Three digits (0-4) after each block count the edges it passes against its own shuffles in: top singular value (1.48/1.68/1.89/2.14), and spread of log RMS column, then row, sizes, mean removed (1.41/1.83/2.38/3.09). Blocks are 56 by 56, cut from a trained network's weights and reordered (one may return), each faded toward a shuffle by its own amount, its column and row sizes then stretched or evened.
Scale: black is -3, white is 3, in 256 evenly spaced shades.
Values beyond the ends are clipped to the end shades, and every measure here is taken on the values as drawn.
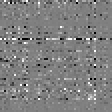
2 2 4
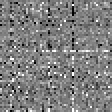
1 2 2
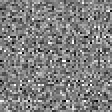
2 0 3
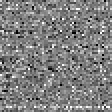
0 0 2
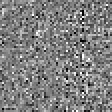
0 3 0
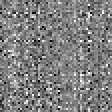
2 3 2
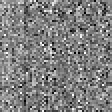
0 1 2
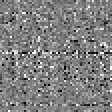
1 1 3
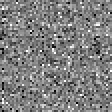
0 1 0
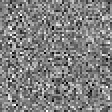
2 2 0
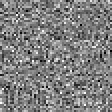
3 0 1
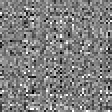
3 3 2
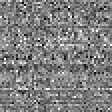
2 0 1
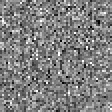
0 0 0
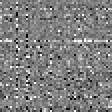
0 2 2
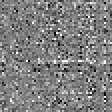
0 3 0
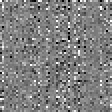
0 4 2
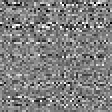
4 0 4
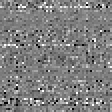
0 0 4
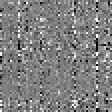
1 4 2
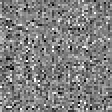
0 2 1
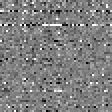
1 1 3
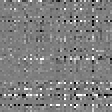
3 3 4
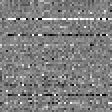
4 0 3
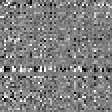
3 3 4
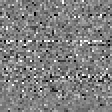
0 0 3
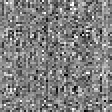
1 1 2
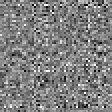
3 2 2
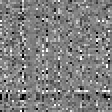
1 4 1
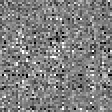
0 3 3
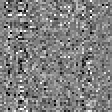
2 3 0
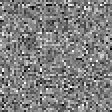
2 1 0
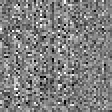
1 3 0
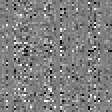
0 4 2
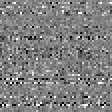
1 0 4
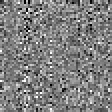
3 3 1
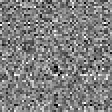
3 1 1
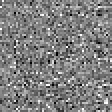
1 2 2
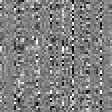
3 4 1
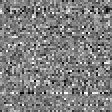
2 1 3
